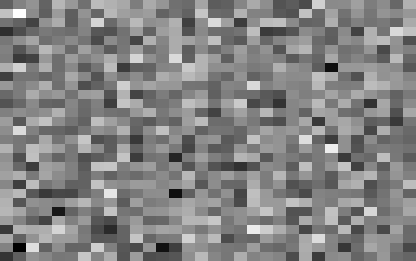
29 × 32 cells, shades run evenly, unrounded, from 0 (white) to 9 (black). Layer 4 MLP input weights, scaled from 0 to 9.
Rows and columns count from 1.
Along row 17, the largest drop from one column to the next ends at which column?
26
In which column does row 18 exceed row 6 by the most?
14
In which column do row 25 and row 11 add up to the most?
9
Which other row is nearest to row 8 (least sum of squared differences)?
20
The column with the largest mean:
18
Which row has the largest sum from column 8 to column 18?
16
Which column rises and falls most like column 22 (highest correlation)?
21
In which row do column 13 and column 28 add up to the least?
15
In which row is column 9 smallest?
22
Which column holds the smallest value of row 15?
2
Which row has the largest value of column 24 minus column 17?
3
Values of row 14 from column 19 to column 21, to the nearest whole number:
4 5 6
